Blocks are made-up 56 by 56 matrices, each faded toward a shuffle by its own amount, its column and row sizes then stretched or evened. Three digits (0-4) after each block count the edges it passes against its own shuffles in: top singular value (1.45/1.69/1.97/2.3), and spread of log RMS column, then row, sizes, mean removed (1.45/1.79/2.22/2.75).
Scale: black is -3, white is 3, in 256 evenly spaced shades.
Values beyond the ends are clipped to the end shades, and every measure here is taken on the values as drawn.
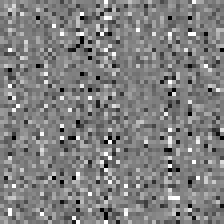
0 4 0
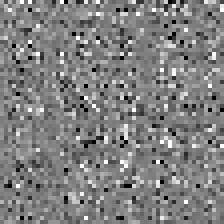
1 3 3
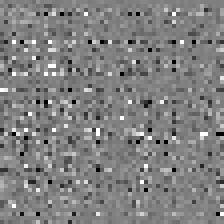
0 3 4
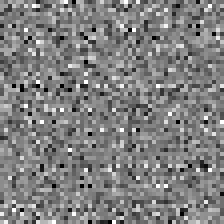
0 0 2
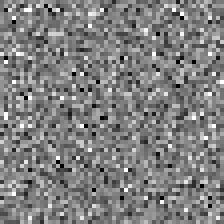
0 0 1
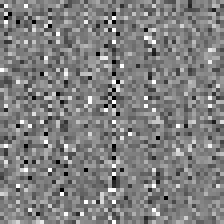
2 3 0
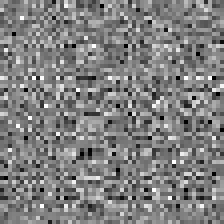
4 0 3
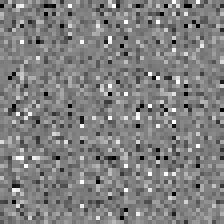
0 3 2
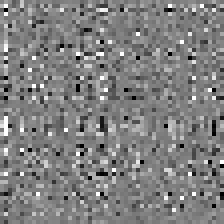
3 3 3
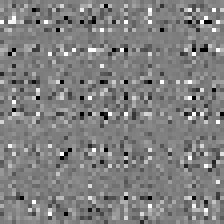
2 3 4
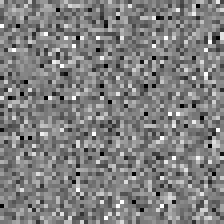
0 0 0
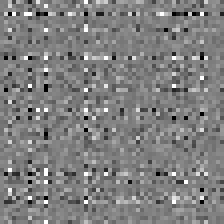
3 3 4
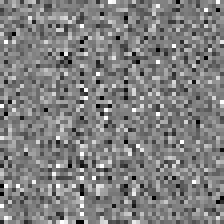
2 2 0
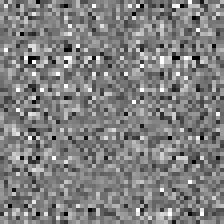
2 2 3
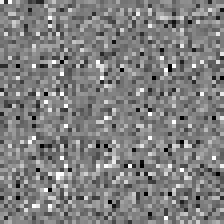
0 1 1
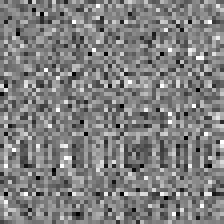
4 0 2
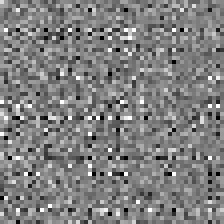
3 2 3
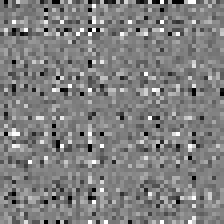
2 3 4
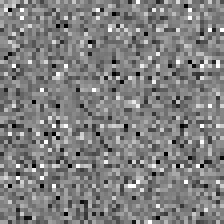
0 0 2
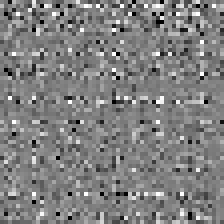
0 3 4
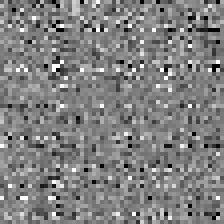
2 2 4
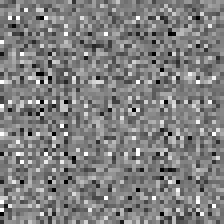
1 2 3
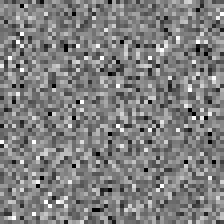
1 0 0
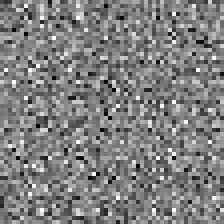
3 0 0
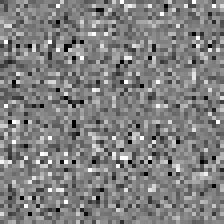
0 1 2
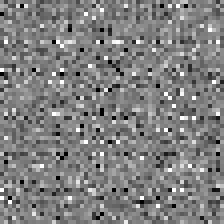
2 1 2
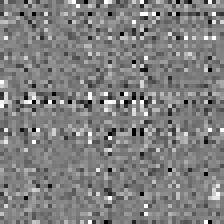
2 3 4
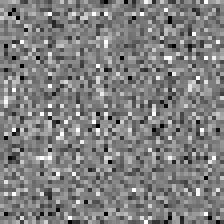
1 1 2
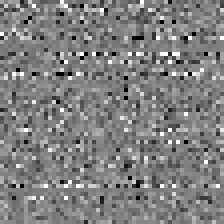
0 0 4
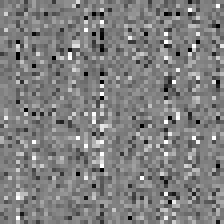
1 4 0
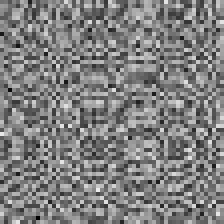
4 0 1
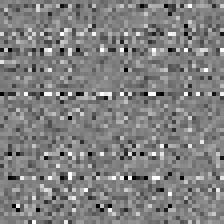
3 0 4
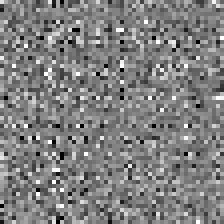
0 2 4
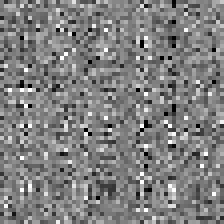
3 3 0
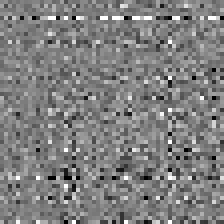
3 2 4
